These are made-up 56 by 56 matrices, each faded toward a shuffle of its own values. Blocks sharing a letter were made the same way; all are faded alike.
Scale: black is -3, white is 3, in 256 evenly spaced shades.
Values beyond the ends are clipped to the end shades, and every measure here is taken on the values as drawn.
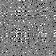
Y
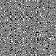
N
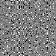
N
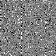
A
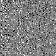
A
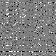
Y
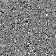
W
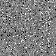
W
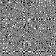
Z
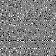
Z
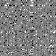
Y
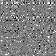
Y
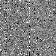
A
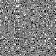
N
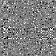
Z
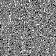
W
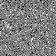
W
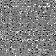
Y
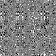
N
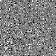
A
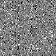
A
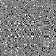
Y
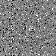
W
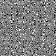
A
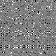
Y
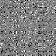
Y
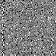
A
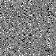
A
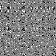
Y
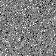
W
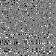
Y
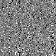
A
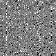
A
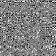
Z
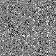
A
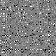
Y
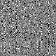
A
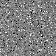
W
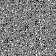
W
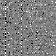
N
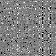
N
